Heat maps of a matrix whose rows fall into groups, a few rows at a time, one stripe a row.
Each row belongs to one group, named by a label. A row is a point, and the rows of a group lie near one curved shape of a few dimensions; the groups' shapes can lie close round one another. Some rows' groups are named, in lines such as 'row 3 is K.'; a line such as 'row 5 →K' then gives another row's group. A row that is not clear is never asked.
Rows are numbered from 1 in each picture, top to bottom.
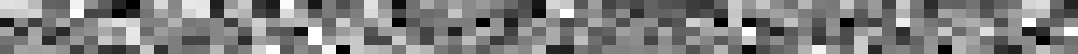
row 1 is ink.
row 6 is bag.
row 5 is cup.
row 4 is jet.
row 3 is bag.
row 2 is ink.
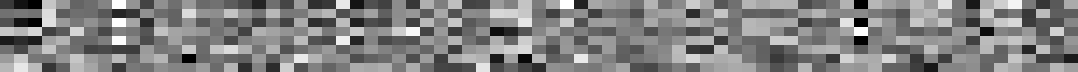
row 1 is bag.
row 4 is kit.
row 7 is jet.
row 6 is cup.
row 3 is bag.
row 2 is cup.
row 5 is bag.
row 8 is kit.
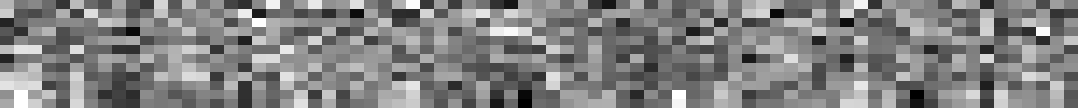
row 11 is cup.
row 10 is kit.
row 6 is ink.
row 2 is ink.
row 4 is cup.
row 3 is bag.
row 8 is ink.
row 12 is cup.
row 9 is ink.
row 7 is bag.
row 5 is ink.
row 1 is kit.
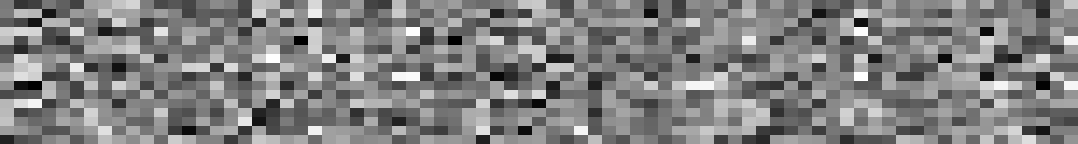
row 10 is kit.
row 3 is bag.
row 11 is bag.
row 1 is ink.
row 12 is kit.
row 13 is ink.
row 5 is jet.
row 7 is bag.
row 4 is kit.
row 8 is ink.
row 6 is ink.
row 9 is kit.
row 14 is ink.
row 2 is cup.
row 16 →bag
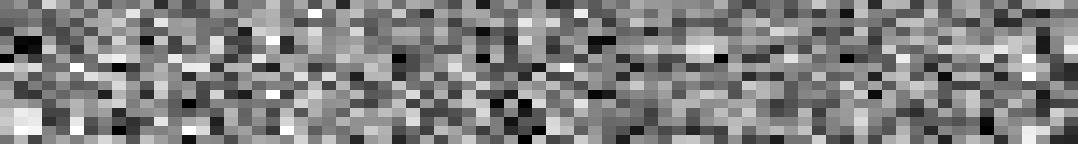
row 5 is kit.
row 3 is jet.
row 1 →bag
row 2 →cup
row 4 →ink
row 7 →bag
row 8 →ink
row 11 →kit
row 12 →jet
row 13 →kit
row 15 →ink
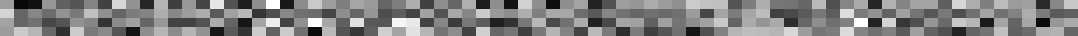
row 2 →ink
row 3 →kit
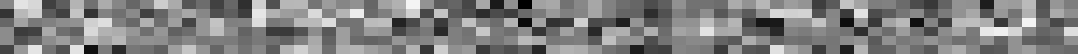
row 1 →cup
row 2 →ink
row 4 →kit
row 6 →ink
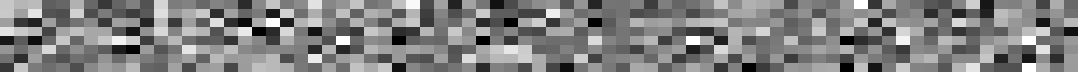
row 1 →kit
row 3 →kit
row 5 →bag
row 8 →bag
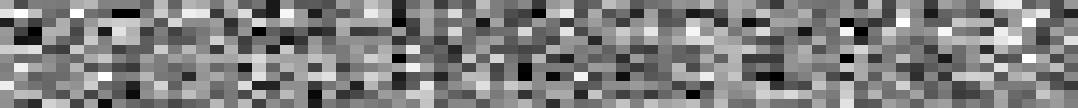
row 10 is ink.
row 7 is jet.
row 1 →kit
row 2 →ink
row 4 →bag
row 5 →kit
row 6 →kit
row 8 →cup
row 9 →jet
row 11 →cup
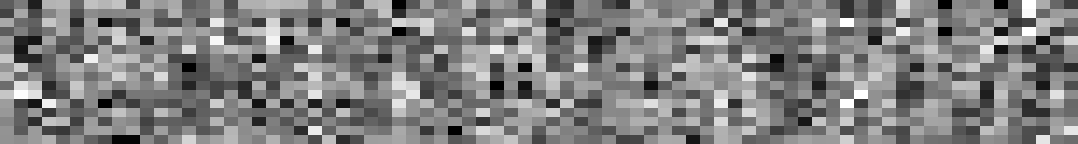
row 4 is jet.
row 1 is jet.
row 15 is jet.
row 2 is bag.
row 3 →bag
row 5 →kit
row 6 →cup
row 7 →ink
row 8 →jet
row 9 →jet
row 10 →cup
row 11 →kit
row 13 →jet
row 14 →bag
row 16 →cup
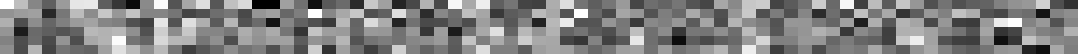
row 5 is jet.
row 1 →ink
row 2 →cup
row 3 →kit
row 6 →jet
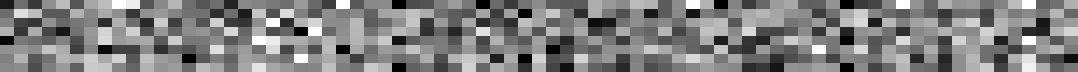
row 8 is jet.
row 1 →bag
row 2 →cup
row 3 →kit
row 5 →bag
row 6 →bag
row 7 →jet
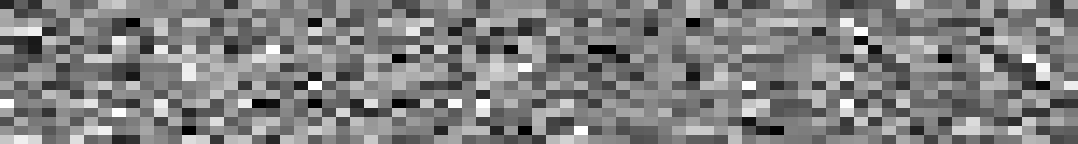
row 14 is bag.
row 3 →cup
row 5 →bag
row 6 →kit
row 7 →jet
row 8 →cup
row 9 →cup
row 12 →ink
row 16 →ink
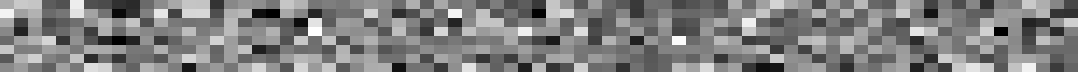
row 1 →ink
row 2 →ink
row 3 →jet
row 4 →cup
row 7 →ink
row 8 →jet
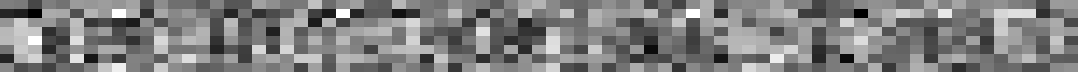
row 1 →ink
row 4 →kit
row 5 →kit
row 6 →cup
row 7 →ink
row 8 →jet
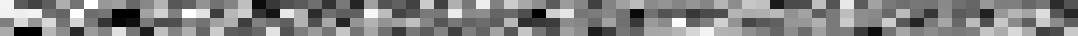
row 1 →ink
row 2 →ink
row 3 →cup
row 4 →kit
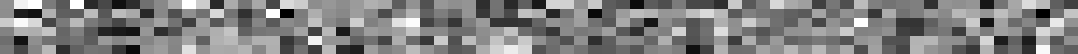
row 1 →ink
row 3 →kit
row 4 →cup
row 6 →cup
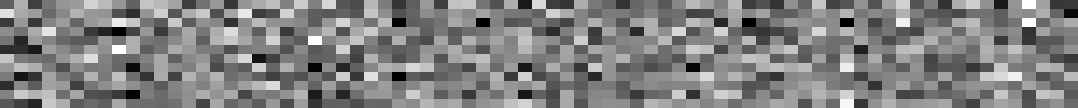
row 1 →jet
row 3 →bag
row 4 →cup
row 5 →cup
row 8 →cup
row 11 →cup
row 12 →bag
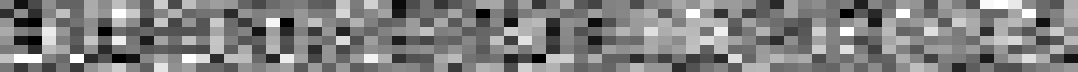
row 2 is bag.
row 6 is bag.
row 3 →kit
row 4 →bag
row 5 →kit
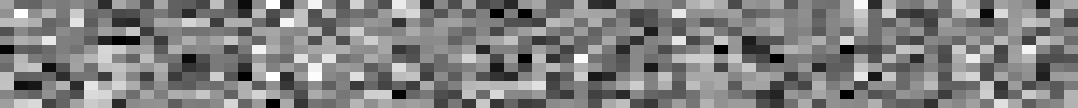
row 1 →kit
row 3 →ink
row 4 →ink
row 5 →cup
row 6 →bag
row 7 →jet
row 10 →ink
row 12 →kit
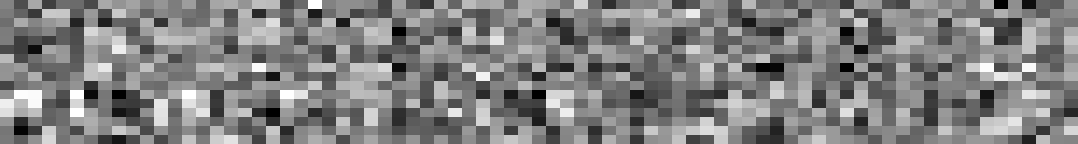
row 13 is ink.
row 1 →cup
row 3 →bag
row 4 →jet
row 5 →jet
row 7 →ink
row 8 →jet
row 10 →ink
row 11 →ink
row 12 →kit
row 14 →kit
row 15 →kit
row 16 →cup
